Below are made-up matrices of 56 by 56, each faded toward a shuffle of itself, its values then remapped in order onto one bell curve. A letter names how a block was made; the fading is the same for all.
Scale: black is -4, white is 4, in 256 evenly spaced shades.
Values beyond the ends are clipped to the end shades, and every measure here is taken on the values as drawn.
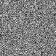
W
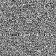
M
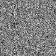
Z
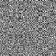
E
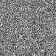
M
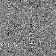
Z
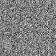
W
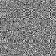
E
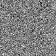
W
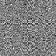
E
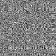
E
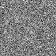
W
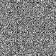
Z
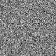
M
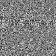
M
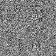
Z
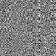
E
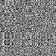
E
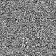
M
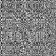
E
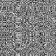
E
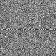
M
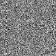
Z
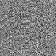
M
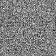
W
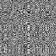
E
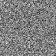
W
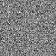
M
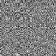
E
